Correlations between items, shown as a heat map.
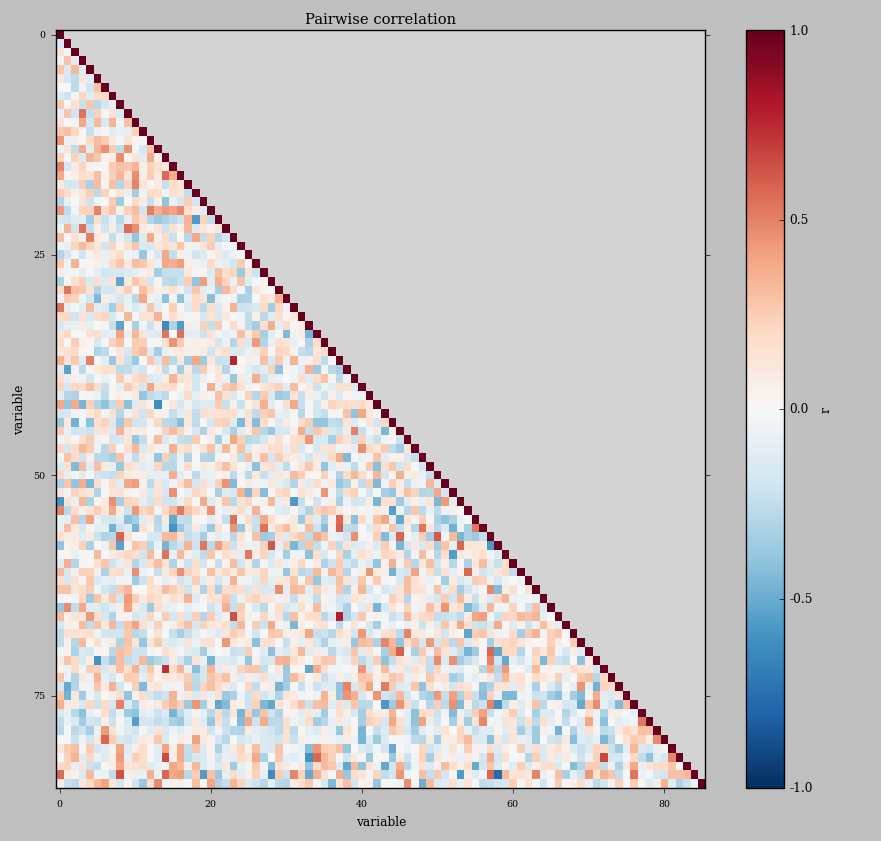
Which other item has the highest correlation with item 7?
53
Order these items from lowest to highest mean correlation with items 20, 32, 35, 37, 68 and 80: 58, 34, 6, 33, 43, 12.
58, 43, 33, 34, 6, 12
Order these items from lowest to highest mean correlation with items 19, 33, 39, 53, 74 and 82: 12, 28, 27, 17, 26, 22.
12, 27, 26, 22, 17, 28
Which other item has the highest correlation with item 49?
69
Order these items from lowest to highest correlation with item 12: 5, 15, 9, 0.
9, 15, 5, 0
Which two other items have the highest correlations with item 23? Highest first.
37, 66
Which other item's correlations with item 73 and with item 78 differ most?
10
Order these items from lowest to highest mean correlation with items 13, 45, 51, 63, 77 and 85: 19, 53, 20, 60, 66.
19, 53, 66, 20, 60
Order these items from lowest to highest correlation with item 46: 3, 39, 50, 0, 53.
39, 53, 0, 50, 3
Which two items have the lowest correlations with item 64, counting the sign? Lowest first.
71, 4
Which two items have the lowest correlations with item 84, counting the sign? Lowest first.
58, 28
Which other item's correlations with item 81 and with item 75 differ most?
38
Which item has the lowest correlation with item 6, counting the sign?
42
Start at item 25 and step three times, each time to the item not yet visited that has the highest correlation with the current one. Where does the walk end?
72
